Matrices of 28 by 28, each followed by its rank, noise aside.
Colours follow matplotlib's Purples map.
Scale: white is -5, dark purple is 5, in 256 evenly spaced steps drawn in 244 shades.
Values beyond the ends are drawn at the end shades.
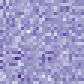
eight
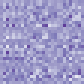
four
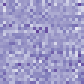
six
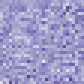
eight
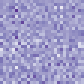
eight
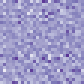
six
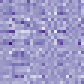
four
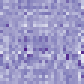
three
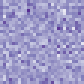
eight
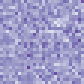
eight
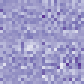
six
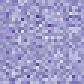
eight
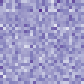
six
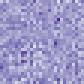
four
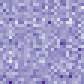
eight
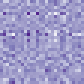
four
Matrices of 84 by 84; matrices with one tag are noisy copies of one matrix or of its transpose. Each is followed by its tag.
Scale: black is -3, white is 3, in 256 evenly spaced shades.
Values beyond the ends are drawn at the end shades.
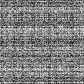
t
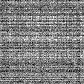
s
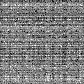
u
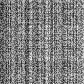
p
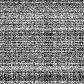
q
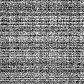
s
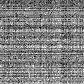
p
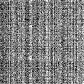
p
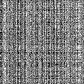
u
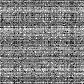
t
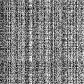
p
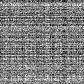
u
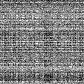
q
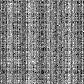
t
